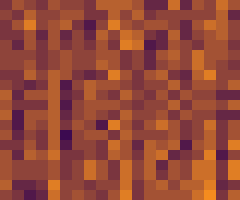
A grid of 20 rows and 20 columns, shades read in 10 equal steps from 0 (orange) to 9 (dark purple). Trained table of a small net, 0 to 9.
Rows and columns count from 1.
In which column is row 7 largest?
13
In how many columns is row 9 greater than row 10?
8
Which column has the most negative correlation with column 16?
10
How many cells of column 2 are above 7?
2
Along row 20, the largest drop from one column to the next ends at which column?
5
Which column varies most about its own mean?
20
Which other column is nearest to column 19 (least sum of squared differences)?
12
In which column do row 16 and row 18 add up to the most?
19
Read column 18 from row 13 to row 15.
2 3 3
